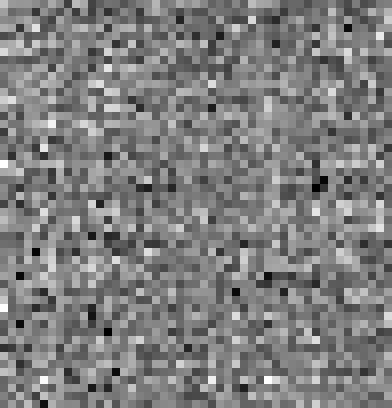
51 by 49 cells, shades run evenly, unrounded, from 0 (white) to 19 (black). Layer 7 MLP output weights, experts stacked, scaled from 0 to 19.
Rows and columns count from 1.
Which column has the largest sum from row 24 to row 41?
3
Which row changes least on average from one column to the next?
45
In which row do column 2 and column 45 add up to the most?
44
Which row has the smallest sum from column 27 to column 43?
48
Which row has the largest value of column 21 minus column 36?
34
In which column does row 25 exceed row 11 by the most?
13
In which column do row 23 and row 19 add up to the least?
35
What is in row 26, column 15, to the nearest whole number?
6
